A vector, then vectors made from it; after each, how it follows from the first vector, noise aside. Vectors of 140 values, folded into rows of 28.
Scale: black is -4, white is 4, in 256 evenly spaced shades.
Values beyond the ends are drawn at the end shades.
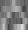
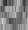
reversed, negated.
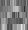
copied.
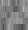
negated, shrunk.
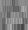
negated, shrunk.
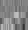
wrapped around, negated, partly zeroed.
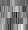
copied.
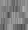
negated, shrunk.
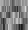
negated.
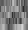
copied.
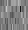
wrapped around, negated, partly zeroed.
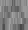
negated, shrunk.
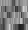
negated.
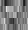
reversed, negated.
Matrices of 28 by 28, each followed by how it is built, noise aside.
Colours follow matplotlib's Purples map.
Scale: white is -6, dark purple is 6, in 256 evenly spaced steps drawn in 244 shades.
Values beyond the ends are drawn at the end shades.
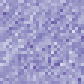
Hankel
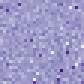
sparse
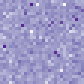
sparse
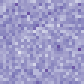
noise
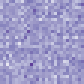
blocks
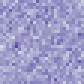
Hankel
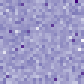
sparse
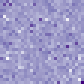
sparse
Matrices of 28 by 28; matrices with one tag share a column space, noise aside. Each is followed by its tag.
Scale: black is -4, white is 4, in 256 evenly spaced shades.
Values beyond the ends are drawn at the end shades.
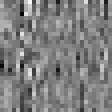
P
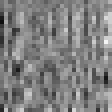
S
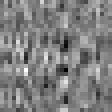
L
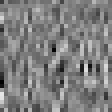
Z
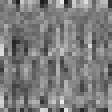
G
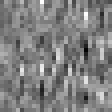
L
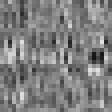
L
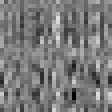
S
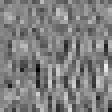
Z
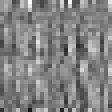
G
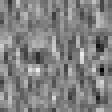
L
